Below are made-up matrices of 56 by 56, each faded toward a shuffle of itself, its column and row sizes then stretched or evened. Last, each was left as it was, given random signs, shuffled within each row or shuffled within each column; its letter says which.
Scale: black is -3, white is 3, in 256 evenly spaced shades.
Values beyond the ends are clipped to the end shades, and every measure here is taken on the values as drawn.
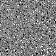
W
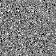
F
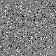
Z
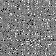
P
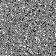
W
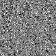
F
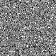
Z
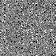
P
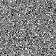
Z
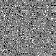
P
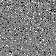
Z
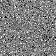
Z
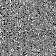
W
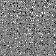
F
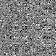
P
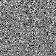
F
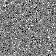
W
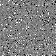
F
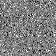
Z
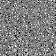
P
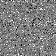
Z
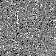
W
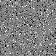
W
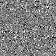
Z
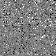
F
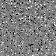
W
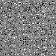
P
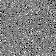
W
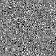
P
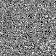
Z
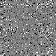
P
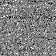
Z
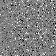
W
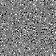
P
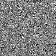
F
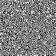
Z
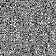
P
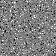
W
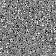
Z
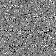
Z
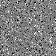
W
